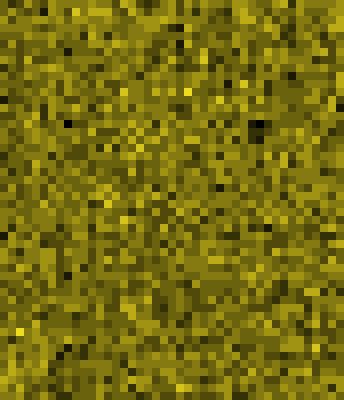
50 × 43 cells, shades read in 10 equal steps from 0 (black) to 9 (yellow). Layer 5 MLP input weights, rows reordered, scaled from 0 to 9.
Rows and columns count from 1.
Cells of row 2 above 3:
33
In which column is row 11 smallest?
29
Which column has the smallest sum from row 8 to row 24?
32
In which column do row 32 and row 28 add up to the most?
16
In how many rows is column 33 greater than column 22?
16
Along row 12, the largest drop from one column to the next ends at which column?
25
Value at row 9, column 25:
3
